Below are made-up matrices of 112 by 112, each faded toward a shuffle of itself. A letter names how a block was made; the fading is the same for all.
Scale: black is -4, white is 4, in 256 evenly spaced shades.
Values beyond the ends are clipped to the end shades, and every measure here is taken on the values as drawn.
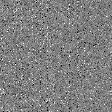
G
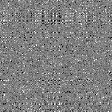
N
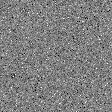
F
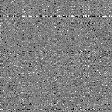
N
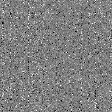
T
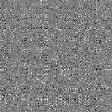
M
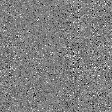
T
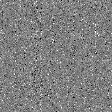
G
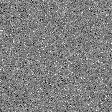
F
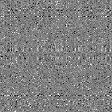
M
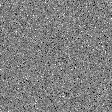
F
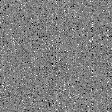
G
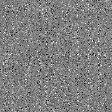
T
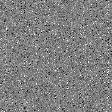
G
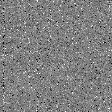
G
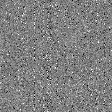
G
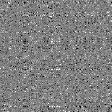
M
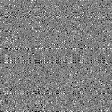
N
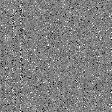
G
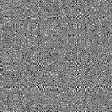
N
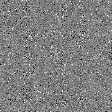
T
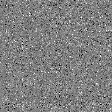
T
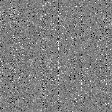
T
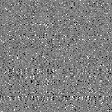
M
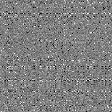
N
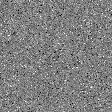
F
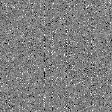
T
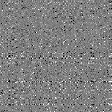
M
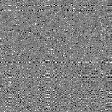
N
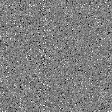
G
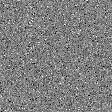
F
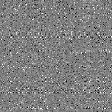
M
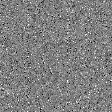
G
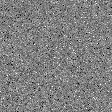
F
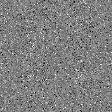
G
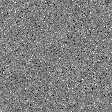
F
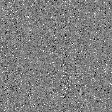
G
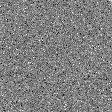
F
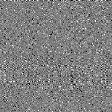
N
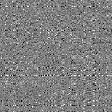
N
